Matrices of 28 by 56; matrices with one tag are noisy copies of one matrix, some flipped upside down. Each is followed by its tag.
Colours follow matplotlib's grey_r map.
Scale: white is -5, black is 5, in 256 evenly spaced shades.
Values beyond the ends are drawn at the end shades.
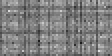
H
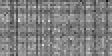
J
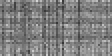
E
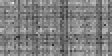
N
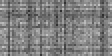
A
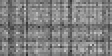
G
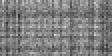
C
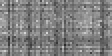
A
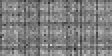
H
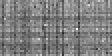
E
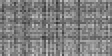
E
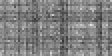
N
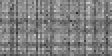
J
